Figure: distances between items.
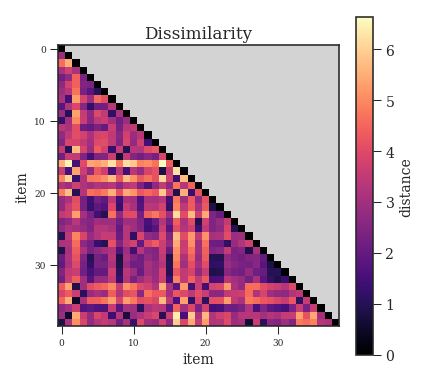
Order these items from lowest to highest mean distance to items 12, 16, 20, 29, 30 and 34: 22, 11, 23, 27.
22, 11, 27, 23
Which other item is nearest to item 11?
36
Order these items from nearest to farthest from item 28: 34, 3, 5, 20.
5, 3, 34, 20
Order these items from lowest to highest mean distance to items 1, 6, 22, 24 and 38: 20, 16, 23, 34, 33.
23, 34, 33, 20, 16
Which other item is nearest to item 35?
2
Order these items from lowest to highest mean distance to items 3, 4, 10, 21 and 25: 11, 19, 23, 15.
15, 11, 19, 23
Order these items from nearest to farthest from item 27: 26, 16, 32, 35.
32, 26, 35, 16
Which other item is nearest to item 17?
14
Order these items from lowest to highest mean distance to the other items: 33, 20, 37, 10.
10, 37, 33, 20
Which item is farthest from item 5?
16
